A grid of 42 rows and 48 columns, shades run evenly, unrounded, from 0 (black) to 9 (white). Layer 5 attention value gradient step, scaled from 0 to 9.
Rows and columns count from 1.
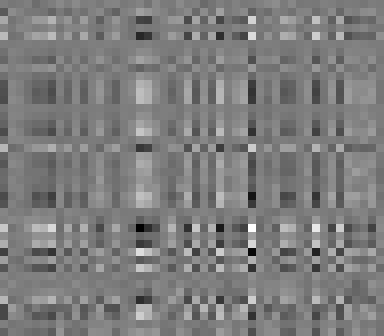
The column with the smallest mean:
32
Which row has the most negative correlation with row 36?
6
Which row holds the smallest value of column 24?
29
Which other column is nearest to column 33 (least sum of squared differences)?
10
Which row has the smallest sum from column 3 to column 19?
39
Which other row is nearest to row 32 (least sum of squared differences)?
25
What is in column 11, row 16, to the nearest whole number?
4
